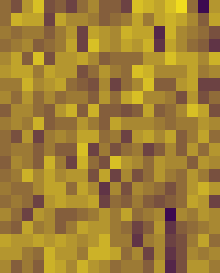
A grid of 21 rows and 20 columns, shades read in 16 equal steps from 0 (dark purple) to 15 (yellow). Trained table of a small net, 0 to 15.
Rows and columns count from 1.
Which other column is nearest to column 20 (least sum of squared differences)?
15
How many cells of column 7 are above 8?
11
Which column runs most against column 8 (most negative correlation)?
14
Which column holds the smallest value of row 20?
16
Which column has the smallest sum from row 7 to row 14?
20
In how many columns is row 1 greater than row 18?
7
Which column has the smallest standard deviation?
1
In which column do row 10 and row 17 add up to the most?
4
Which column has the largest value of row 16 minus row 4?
8
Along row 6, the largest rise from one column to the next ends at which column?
13
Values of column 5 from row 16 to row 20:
10 9 9 10 12
